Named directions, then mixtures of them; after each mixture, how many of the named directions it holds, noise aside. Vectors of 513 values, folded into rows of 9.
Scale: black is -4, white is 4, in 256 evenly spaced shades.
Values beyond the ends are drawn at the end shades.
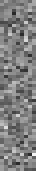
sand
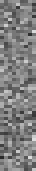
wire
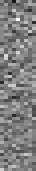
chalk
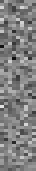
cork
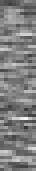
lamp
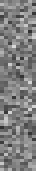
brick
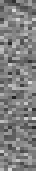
four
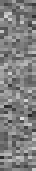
four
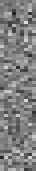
two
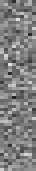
two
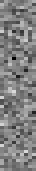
three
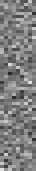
two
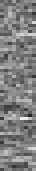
three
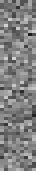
two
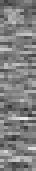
one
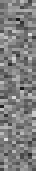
four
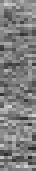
two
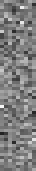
two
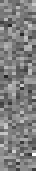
two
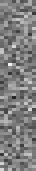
two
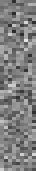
two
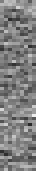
three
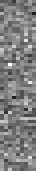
four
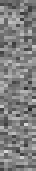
four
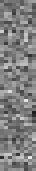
four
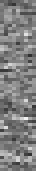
two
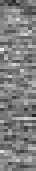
two
